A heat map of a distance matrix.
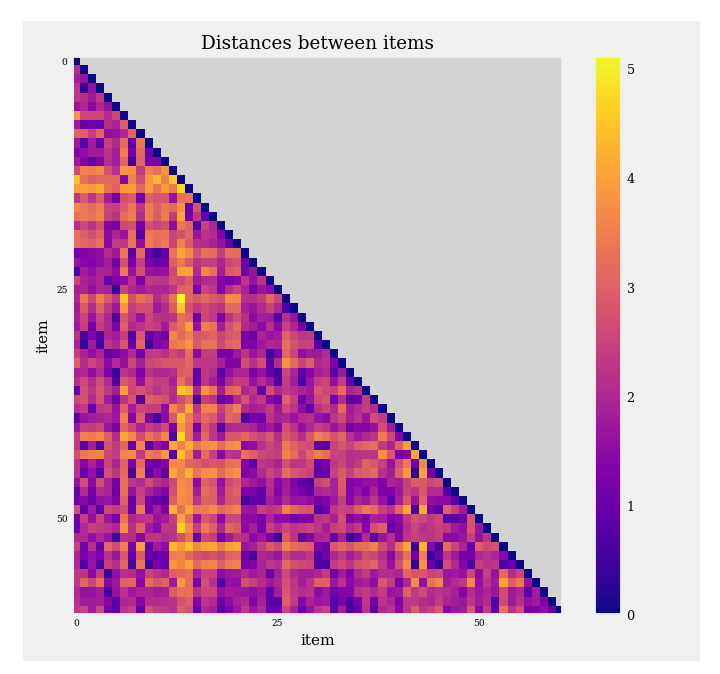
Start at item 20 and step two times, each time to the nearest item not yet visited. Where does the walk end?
8
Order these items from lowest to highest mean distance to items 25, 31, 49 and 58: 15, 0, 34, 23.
34, 23, 0, 15
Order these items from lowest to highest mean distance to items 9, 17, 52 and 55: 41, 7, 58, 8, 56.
7, 58, 56, 8, 41
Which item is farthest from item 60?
53
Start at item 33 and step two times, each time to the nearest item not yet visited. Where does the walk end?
32
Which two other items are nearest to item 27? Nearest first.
26, 50
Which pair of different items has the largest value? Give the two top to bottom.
13, 26
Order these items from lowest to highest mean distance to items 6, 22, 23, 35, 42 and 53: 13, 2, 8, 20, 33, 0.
2, 0, 33, 8, 20, 13
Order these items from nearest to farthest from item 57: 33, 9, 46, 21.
46, 33, 21, 9
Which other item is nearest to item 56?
4
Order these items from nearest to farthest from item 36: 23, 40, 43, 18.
23, 40, 18, 43
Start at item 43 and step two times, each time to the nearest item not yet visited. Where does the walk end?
41
